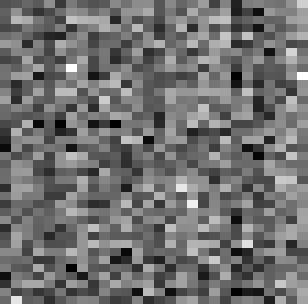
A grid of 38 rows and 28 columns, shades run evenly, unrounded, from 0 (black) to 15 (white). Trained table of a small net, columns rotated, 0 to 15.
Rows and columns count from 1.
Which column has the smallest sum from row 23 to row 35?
22
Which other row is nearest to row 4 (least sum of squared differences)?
11
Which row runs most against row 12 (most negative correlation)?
17
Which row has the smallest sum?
37
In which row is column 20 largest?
33
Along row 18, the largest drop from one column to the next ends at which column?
14
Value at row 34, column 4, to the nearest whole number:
10
